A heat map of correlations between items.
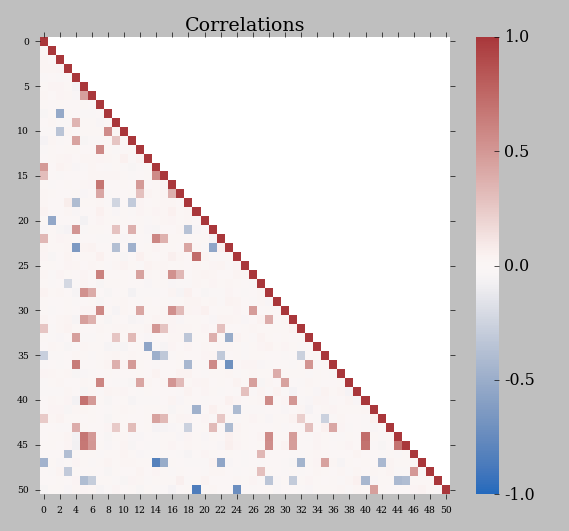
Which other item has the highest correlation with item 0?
14
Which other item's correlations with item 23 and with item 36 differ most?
4
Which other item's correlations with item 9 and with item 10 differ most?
8
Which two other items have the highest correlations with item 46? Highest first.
48, 27
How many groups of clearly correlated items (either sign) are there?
11
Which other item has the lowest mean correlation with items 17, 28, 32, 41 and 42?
47
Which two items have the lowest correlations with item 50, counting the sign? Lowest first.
19, 24
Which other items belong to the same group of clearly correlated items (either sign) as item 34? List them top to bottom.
13
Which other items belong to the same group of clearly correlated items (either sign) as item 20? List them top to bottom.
1
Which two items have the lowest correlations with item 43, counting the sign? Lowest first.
23, 18
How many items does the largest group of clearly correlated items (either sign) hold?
9
